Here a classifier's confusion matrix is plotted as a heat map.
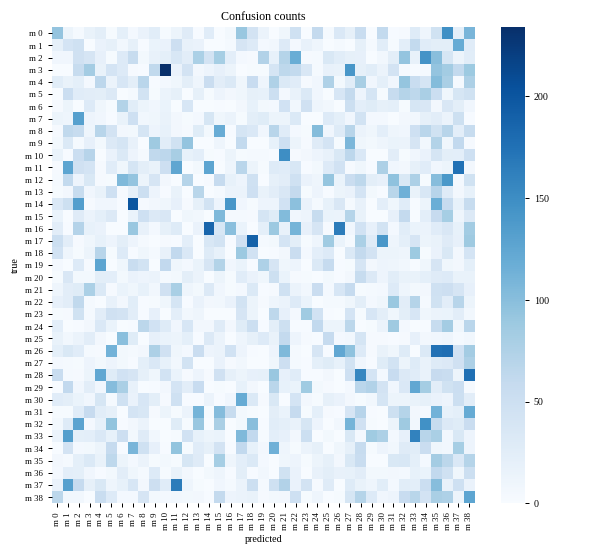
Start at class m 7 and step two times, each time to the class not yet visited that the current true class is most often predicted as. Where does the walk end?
m 34
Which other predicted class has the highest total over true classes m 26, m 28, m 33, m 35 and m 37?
m 38
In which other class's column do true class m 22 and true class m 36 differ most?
m 31
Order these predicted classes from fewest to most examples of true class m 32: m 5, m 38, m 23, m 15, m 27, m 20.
m 20, m 23, m 38, m 15, m 5, m 27
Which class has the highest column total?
m 35
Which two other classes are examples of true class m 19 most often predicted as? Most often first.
m 4, m 15
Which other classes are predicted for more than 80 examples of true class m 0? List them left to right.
m 17, m 36, m 38
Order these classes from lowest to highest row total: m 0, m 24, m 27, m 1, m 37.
m 27, m 1, m 24, m 0, m 37
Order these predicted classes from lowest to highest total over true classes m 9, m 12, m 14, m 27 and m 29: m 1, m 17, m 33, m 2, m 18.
m 18, m 17, m 2, m 1, m 33
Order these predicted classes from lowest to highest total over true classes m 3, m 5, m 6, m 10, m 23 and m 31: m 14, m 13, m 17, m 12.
m 14, m 17, m 12, m 13
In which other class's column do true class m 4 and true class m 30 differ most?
m 17
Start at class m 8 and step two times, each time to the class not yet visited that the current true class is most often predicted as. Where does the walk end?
m 21
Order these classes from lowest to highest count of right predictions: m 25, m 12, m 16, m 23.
m 25, m 12, m 23, m 16
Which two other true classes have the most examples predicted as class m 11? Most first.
m 37, m 34
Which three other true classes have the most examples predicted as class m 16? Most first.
m 14, m 31, m 26
